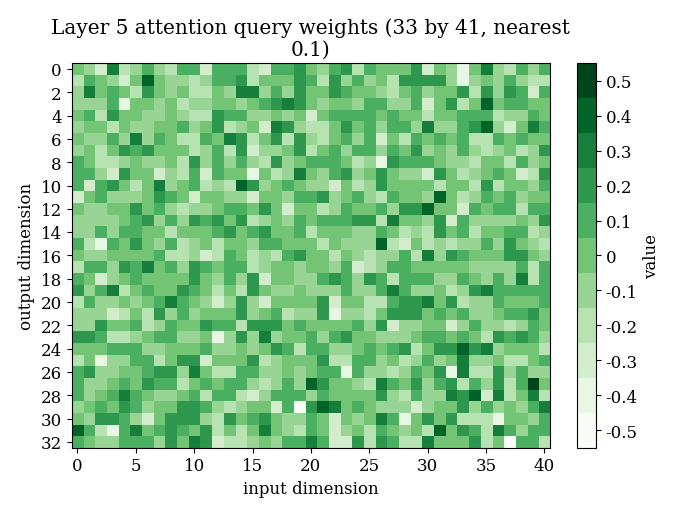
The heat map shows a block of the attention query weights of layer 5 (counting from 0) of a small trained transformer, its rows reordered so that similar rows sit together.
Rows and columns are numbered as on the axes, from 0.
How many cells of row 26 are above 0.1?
7
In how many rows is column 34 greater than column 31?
9
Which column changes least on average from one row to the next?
25
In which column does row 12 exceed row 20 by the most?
16
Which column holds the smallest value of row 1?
33
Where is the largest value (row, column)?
27, 39
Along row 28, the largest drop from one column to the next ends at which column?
35
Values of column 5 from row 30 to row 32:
-0.1 0.3 0.1
